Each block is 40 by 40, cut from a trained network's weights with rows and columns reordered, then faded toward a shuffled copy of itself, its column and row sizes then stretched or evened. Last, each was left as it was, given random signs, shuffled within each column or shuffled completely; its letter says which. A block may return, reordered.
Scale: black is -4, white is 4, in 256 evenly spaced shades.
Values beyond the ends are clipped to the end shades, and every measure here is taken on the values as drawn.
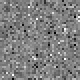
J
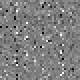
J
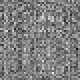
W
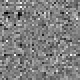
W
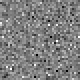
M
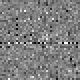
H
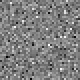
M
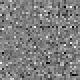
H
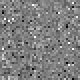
J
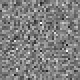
W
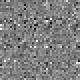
W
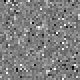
M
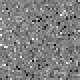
M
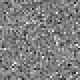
M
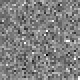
J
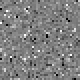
M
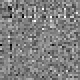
W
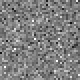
M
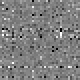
H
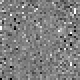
J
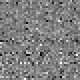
H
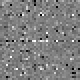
H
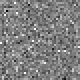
M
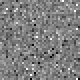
M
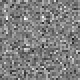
J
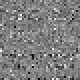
H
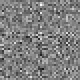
W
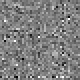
H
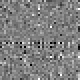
W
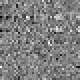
W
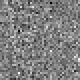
J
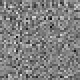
W
